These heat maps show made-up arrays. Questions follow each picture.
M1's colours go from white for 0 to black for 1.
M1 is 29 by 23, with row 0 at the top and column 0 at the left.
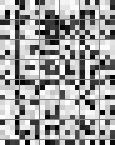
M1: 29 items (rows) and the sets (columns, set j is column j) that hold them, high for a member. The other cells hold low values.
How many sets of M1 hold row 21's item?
4
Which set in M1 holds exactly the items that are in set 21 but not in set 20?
0
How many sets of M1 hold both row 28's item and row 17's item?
1
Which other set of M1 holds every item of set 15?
7
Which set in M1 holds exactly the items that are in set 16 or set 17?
3
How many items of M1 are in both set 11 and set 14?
9
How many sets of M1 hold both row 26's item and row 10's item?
4
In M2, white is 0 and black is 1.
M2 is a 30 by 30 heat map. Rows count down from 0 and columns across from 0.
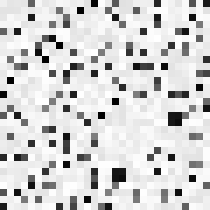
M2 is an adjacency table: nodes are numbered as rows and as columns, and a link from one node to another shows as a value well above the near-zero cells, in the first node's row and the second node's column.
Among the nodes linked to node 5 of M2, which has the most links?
node 7
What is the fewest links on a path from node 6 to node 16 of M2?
2
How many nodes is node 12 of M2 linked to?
3
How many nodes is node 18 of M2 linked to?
2
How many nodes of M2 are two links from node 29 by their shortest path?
10
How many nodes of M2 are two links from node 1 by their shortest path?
8
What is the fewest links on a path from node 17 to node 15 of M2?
3
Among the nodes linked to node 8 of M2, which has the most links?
node 13
